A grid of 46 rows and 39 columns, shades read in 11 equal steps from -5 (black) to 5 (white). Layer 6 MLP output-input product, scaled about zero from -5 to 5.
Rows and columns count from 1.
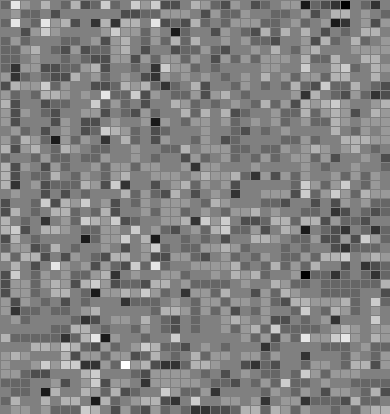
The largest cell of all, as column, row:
13, 41
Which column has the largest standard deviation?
31
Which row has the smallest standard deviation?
18
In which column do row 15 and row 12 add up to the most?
34
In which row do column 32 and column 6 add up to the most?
30
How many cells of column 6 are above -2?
39
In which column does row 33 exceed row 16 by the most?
6
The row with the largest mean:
38
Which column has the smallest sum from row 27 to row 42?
4
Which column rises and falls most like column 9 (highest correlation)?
10
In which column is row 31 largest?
2
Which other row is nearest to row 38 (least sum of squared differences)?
12
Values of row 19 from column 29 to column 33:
0 0 1 0 -1
